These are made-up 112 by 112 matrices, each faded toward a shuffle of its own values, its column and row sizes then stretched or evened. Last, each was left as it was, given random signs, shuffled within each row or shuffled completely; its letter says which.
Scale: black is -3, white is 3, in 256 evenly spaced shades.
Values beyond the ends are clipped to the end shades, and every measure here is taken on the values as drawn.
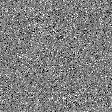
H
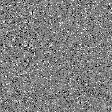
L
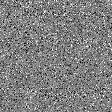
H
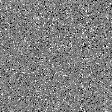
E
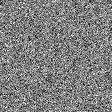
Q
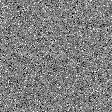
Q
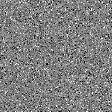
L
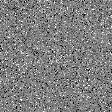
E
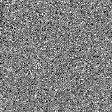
L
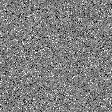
H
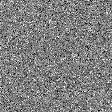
H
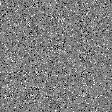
E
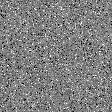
Q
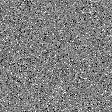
Q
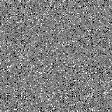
L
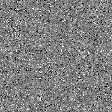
L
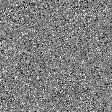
Q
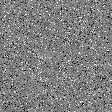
Q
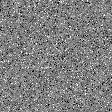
Q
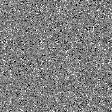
E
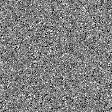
E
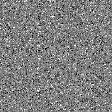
L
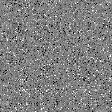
L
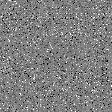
E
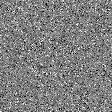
H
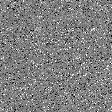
H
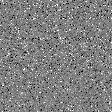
H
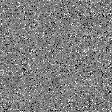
L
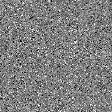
L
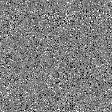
L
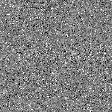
E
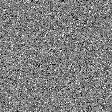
H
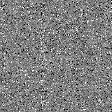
E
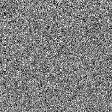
L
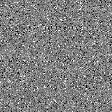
L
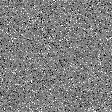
Q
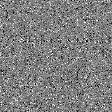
E
